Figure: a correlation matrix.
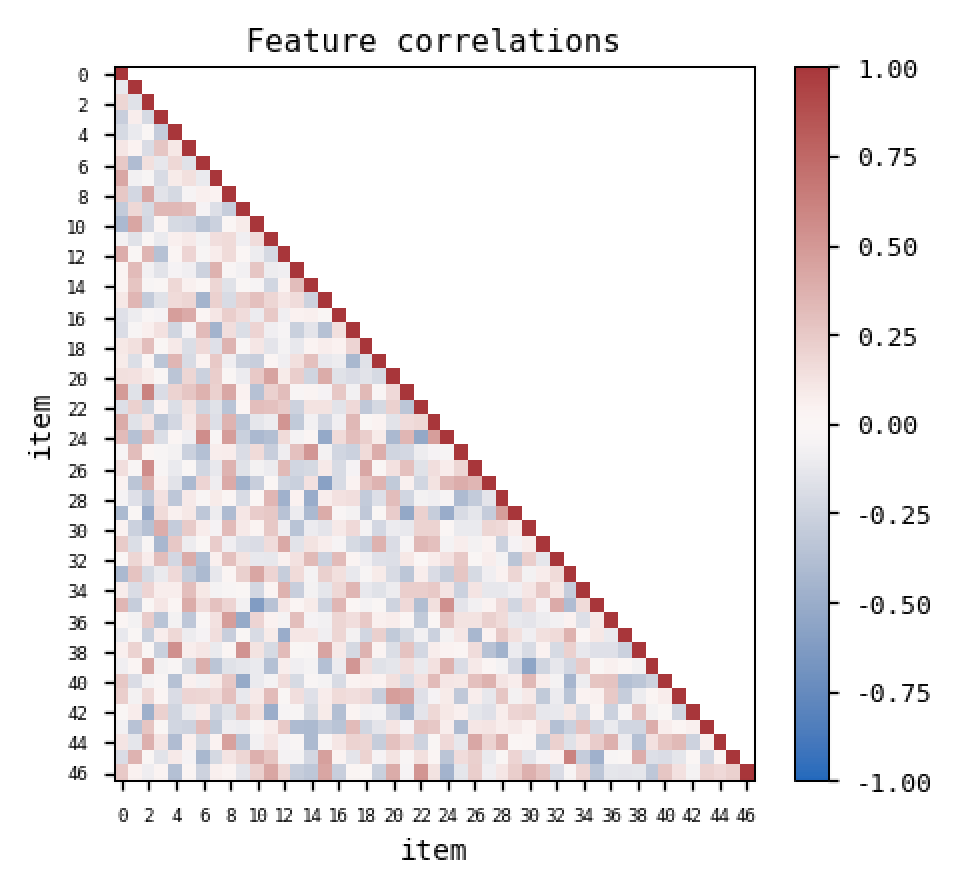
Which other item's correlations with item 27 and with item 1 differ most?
15
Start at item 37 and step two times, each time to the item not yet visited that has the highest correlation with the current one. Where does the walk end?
45
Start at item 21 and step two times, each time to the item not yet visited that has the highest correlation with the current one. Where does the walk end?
26
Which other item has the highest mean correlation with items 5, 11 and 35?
16
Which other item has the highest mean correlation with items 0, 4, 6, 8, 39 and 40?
24
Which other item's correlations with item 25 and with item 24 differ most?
6
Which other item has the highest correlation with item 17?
39
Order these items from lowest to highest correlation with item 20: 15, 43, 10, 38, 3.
38, 3, 43, 10, 15
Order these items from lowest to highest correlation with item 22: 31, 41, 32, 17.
41, 32, 17, 31
